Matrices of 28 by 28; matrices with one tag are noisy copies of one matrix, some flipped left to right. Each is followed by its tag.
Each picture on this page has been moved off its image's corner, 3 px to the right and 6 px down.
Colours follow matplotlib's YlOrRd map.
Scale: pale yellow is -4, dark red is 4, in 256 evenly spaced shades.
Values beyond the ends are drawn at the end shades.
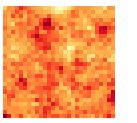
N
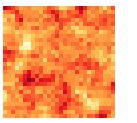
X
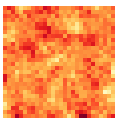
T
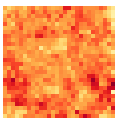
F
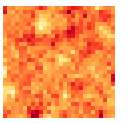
T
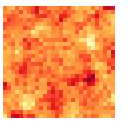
X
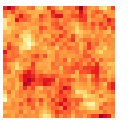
X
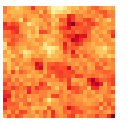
N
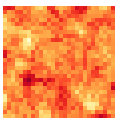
X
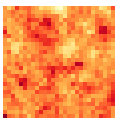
N
